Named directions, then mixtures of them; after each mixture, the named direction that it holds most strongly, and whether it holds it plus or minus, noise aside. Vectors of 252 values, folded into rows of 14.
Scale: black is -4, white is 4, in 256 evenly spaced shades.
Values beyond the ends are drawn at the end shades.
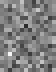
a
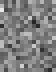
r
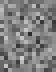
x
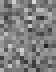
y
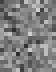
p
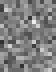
r, minus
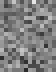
y, plus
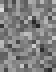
r, plus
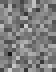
a, minus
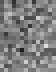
y, minus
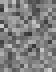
r, minus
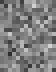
a, minus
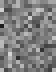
r, plus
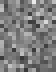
r, plus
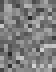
y, minus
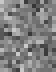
p, minus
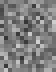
x, minus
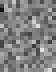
r, minus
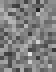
p, minus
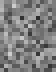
x, plus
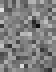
r, plus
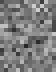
p, plus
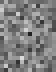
x, plus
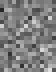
r, minus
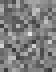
r, plus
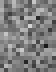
y, plus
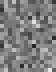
r, minus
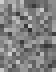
a, plus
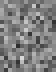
x, plus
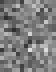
p, plus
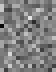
r, plus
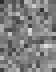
p, plus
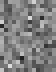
y, plus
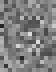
x, minus
